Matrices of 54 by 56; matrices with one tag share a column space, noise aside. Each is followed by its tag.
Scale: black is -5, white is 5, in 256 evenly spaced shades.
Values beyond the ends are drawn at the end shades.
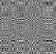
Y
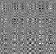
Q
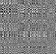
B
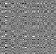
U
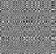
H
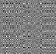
U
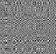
Y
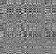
B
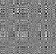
B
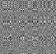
H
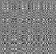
Q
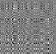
Q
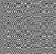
U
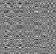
U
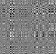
B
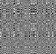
B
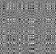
Q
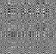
B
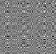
U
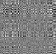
B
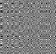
U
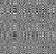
B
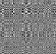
B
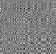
Q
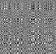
Q
